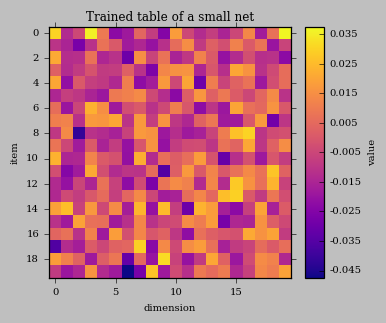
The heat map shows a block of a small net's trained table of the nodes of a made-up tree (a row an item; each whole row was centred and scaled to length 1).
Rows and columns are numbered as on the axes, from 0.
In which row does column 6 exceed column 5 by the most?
4
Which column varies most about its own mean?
9
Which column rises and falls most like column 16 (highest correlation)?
15
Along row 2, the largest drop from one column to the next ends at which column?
1
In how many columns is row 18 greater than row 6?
10
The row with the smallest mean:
2
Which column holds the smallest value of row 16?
11
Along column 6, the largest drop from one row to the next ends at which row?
18
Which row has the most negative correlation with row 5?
0
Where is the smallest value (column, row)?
6, 19
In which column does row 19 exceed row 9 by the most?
17
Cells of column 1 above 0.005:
5
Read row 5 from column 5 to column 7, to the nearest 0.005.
0.01 0.01 0.015
